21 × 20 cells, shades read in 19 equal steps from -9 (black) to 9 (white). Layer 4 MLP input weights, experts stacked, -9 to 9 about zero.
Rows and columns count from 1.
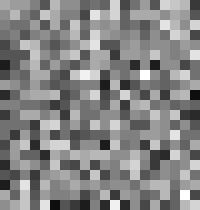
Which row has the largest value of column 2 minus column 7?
21
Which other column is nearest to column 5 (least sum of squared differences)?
16
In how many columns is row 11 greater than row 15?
8
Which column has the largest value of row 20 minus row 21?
11
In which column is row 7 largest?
4
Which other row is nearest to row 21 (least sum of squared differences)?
9
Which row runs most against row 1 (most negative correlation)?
6
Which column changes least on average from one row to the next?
2
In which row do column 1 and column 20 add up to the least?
10
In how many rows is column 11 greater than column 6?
7
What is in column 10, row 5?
7
